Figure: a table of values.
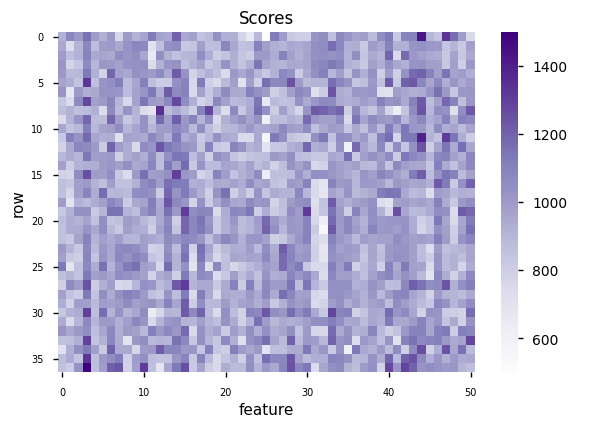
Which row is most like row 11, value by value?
0
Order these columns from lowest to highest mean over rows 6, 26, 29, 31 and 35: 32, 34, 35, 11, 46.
32, 11, 35, 34, 46
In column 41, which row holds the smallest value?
8
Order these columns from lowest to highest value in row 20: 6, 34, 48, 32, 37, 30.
32, 48, 6, 37, 34, 30
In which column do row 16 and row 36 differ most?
3
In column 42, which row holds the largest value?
36
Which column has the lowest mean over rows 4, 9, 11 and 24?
25
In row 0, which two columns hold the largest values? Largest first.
44, 47
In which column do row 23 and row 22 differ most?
27
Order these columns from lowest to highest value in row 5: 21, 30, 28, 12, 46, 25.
12, 30, 21, 46, 25, 28
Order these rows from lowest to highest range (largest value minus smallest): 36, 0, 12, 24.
24, 12, 36, 0
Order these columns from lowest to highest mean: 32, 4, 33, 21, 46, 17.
32, 4, 21, 17, 46, 33
